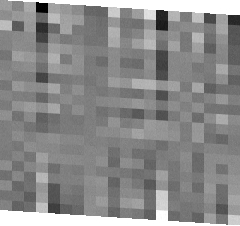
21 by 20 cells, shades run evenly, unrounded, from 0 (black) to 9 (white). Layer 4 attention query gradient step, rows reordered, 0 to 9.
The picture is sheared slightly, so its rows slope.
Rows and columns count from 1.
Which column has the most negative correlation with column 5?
14
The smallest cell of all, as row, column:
1, 4
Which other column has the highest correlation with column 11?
12
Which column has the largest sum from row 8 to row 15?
13
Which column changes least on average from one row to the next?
8
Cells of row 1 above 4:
14
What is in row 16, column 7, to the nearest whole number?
5
